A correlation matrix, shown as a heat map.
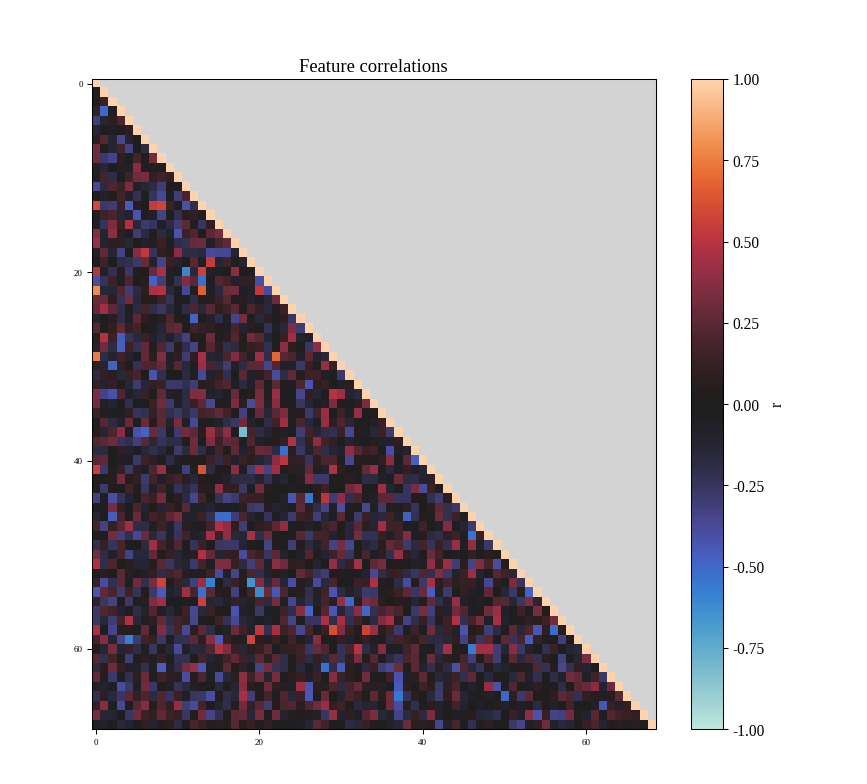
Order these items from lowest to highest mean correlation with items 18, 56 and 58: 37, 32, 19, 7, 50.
37, 50, 19, 7, 32
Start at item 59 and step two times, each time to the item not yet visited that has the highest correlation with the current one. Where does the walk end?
14
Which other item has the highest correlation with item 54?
11
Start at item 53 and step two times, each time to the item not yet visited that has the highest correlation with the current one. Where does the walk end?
13
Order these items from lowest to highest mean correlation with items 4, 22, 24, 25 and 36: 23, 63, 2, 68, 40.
68, 2, 63, 40, 23
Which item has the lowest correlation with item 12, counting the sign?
25
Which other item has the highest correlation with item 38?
24
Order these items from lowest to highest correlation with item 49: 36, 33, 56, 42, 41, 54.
41, 33, 54, 42, 36, 56
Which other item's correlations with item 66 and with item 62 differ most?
28
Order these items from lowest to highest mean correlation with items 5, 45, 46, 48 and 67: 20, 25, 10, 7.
20, 7, 10, 25
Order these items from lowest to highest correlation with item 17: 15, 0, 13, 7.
7, 15, 13, 0
